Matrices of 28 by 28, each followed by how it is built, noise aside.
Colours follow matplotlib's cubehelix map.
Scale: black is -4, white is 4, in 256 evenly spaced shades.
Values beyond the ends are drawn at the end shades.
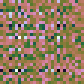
low rank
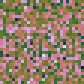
repeating columns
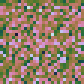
repeating columns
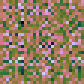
low rank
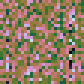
uneven columns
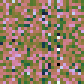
uneven columns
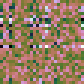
low rank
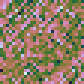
Hankel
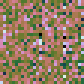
uneven columns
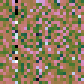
uneven columns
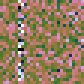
uneven columns
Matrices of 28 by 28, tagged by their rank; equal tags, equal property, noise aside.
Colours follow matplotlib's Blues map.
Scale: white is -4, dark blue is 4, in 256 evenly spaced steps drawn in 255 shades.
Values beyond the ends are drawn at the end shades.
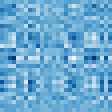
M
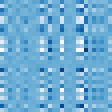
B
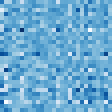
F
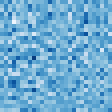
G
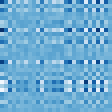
B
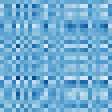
B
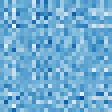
G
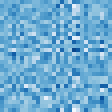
F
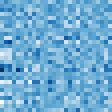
F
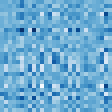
M
